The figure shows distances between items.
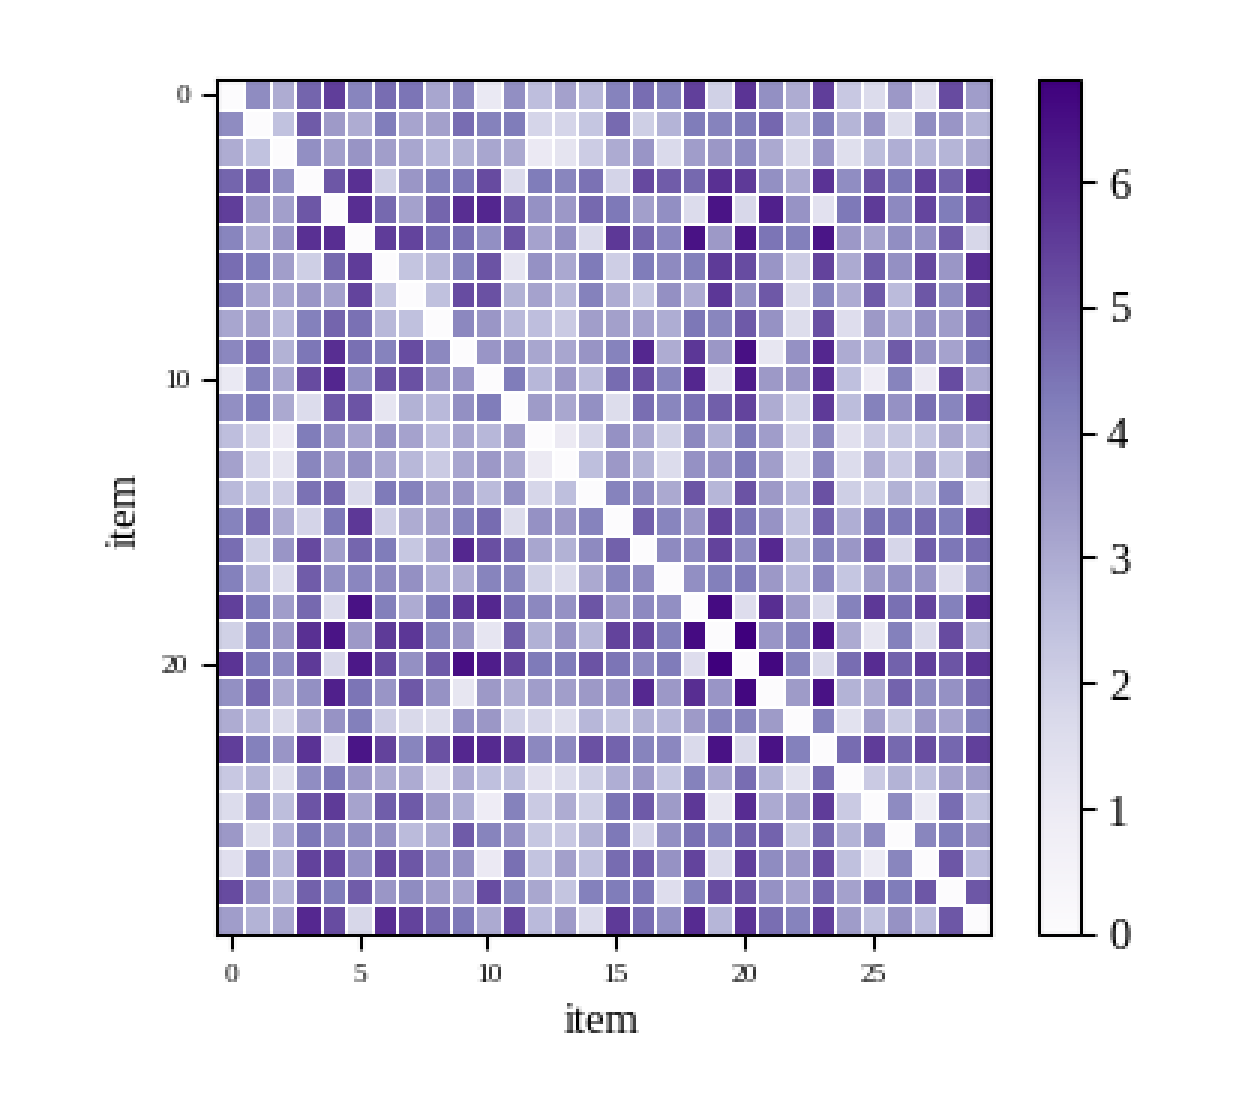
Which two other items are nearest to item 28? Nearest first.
17, 13
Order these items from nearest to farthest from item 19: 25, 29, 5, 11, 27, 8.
25, 27, 29, 5, 8, 11
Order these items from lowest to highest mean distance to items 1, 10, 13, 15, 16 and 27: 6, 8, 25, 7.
25, 8, 7, 6
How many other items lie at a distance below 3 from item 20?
3
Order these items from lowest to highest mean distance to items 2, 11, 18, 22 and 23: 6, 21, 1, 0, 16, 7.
7, 6, 1, 16, 0, 21
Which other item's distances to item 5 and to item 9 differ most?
21
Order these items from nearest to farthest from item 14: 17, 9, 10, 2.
2, 10, 17, 9
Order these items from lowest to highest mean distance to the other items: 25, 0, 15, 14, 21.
14, 25, 0, 15, 21
